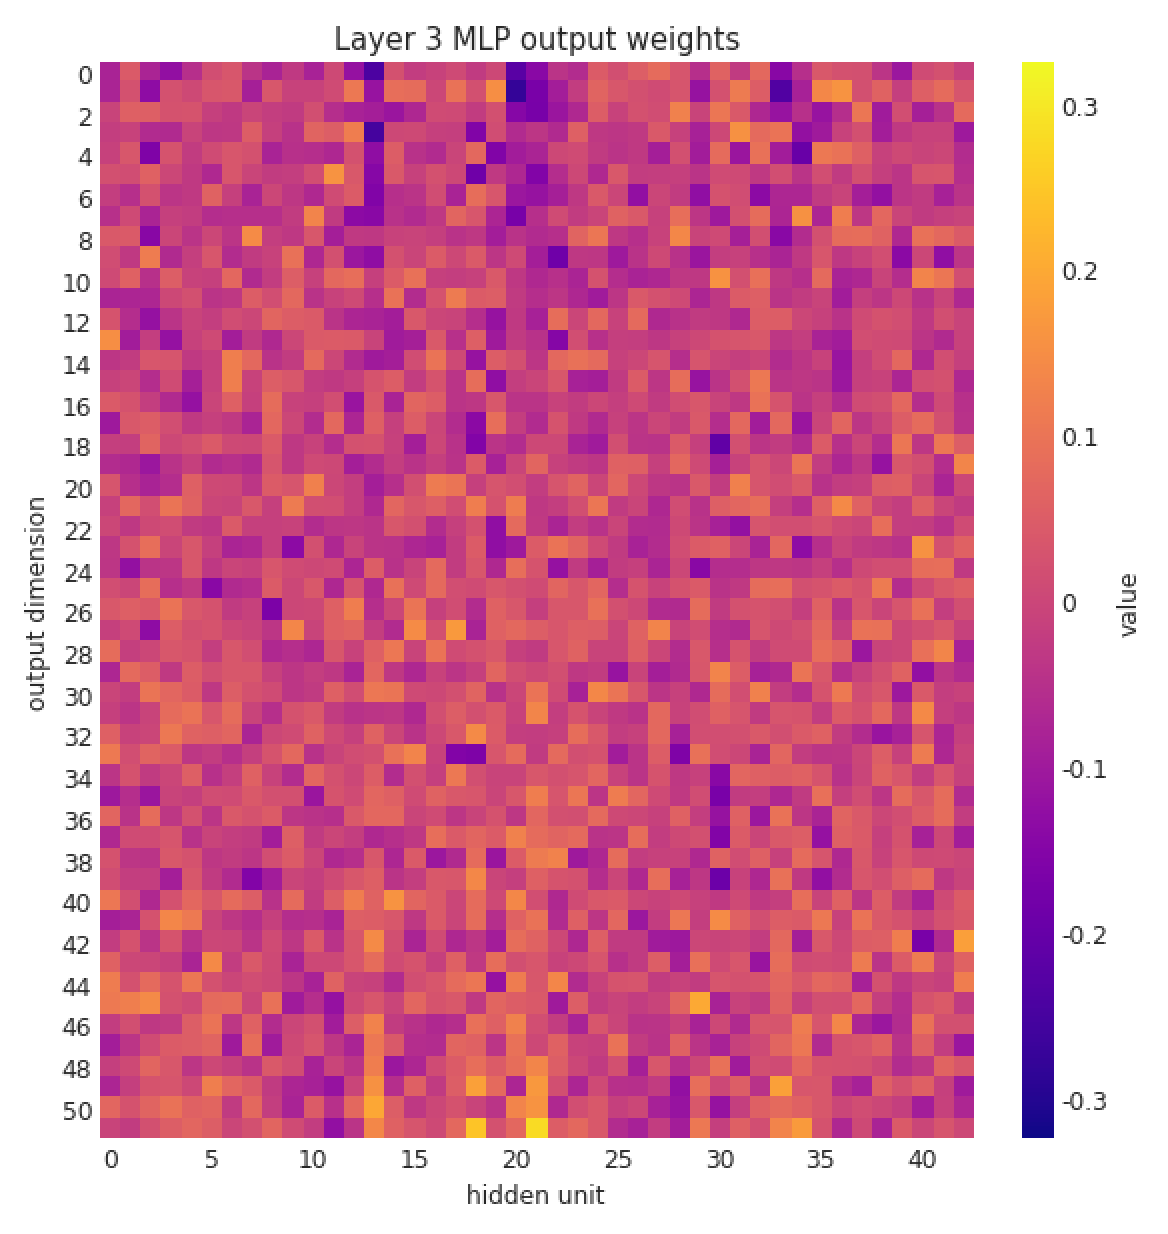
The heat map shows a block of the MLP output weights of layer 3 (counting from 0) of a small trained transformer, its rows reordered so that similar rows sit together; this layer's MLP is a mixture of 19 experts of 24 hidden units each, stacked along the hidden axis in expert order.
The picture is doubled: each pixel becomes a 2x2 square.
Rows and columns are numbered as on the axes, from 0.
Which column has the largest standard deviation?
13
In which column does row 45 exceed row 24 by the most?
29
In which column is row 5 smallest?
18
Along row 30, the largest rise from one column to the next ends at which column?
24
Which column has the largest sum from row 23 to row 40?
21
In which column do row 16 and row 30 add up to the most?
32
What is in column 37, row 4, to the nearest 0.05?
0.05
